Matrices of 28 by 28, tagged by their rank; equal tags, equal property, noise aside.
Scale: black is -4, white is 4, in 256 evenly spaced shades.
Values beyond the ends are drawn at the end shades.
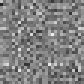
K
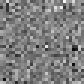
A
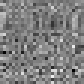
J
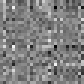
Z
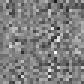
K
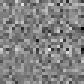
K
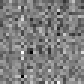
J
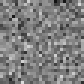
A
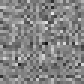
A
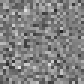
A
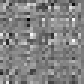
Z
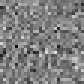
K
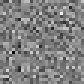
K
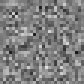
A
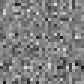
K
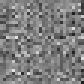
K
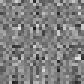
Z
